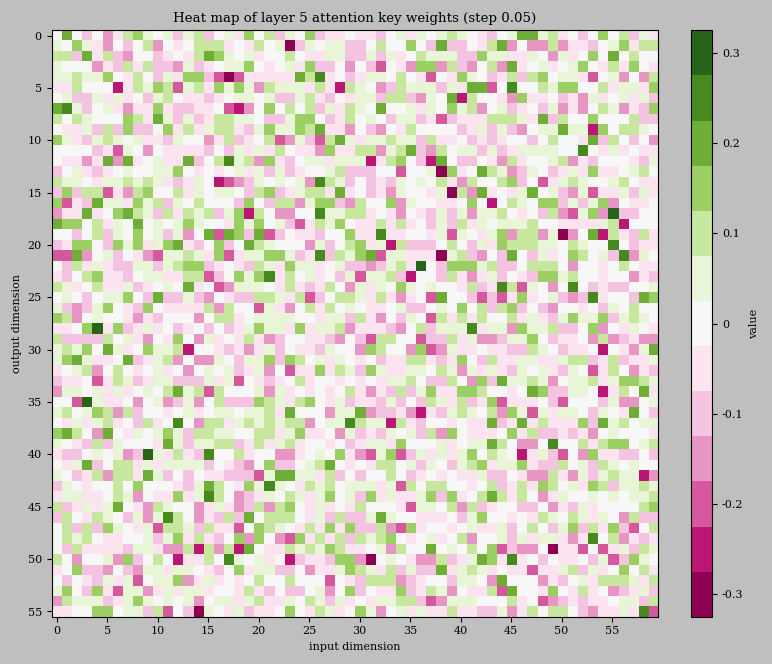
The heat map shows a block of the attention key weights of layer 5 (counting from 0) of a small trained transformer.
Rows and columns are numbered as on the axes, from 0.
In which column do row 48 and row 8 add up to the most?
53
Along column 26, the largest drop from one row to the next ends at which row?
10
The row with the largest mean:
43
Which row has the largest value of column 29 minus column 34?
47
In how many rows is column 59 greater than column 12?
24
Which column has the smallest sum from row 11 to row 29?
37
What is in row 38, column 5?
0.2
